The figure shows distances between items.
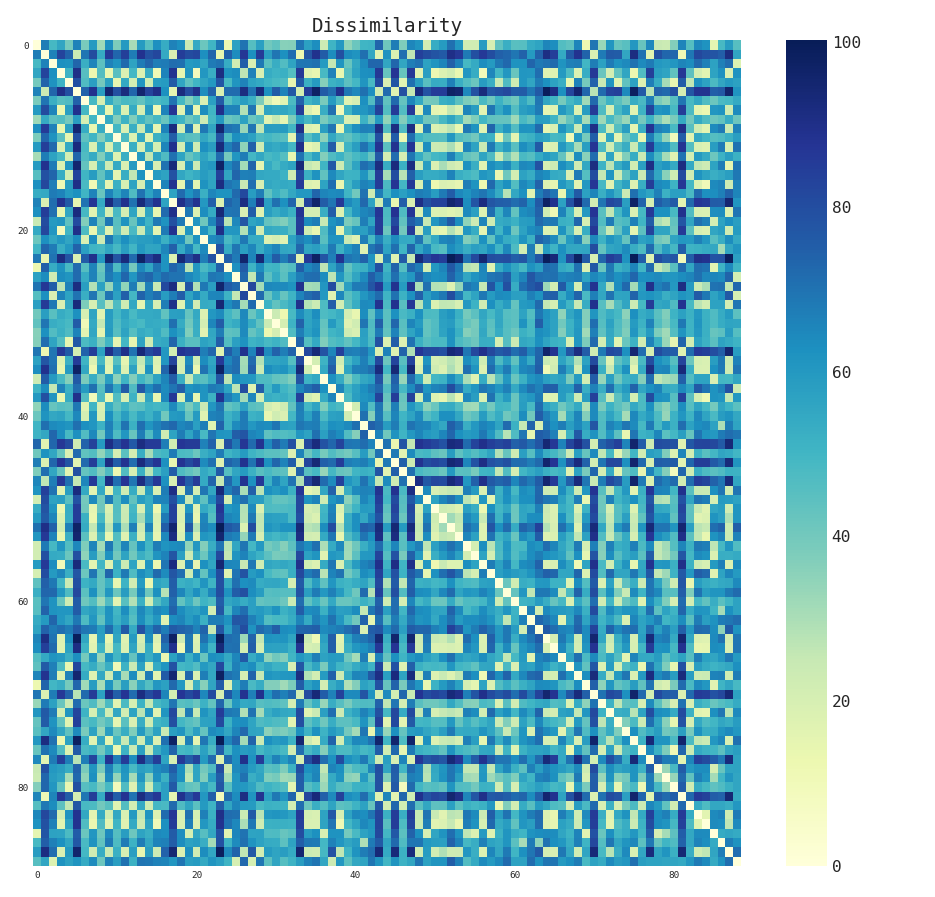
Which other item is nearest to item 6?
30
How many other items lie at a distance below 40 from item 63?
4
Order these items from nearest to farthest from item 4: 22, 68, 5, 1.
22, 68, 1, 5
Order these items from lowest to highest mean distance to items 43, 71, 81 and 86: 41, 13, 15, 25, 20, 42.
41, 42, 25, 20, 15, 13
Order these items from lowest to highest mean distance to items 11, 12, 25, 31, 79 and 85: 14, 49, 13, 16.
49, 14, 13, 16
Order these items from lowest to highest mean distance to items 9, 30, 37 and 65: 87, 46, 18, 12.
18, 87, 46, 12
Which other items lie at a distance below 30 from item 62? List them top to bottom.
16, 42, 59, 66, 74
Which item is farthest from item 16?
26
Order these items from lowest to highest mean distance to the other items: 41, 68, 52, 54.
54, 68, 52, 41
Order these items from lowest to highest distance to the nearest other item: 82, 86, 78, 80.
80, 82, 78, 86
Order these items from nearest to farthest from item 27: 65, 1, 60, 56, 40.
40, 60, 1, 56, 65
